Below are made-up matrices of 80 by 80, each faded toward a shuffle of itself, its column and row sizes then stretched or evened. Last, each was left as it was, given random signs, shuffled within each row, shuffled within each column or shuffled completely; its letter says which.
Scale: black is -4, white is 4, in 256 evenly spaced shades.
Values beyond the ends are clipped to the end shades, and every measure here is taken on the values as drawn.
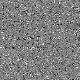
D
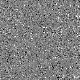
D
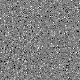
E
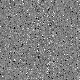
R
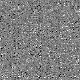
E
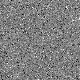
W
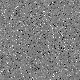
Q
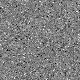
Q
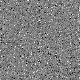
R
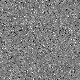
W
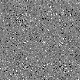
E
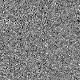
D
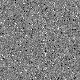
R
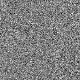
D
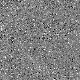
D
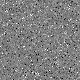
Q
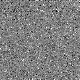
W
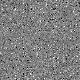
D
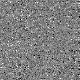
E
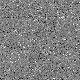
W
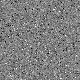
Q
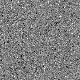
R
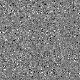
E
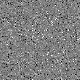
E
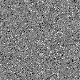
R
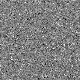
W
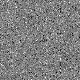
R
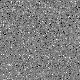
W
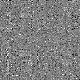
E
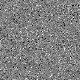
D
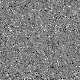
W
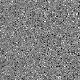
E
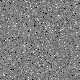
Q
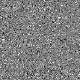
E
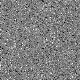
R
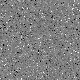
Q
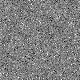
Q
